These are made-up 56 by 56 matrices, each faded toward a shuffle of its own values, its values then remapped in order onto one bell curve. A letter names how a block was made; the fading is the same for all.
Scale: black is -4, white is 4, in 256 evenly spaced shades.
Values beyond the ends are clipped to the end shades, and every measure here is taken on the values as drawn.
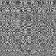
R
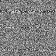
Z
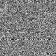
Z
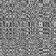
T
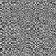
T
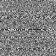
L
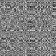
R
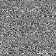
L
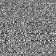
L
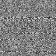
L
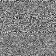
Z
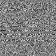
L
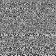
L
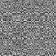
R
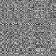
R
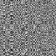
T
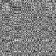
R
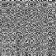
R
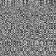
T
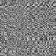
R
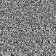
Z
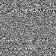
L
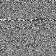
L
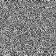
Z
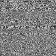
L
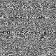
Z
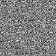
L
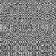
T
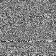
Z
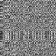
T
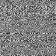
L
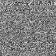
Z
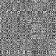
R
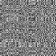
T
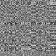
R
